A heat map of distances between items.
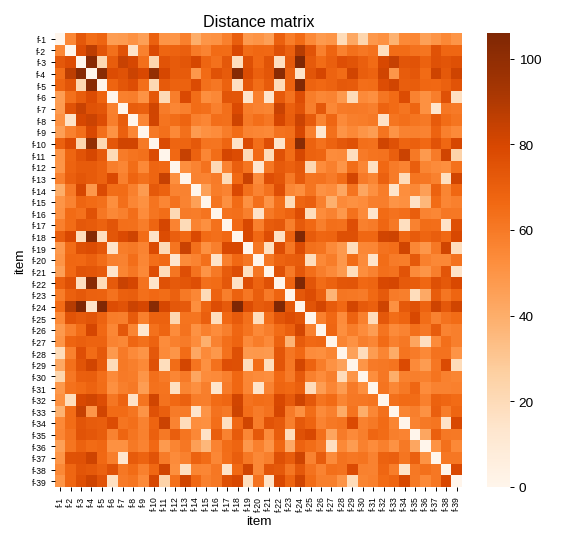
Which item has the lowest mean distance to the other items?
f-1
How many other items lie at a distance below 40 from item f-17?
3
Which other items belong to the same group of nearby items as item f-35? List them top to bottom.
f-15, f-23
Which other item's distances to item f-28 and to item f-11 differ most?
f-30
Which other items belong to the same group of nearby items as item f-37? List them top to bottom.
f-7
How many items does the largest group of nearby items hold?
6
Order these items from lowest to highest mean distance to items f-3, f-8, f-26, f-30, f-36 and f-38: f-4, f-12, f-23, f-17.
f-17, f-12, f-23, f-4
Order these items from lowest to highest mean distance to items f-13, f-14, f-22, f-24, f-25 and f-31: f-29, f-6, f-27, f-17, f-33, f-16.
f-16, f-33, f-17, f-27, f-6, f-29
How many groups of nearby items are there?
12
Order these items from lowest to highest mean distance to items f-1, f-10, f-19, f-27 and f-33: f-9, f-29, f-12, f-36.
f-36, f-29, f-9, f-12
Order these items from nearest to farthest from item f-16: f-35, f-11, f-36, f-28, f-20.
f-20, f-28, f-36, f-11, f-35
